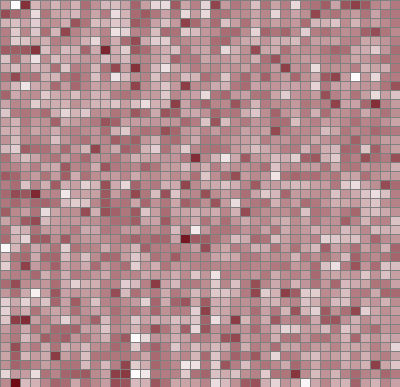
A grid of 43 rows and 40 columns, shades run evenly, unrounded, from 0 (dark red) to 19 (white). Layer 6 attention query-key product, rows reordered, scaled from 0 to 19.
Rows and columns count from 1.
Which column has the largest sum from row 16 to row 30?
34
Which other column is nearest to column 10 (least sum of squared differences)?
5
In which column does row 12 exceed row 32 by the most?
16
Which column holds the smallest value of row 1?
3
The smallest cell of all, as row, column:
43, 2
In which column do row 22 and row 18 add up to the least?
20
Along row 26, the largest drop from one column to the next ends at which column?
21
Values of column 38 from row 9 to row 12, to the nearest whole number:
16 11 16 3
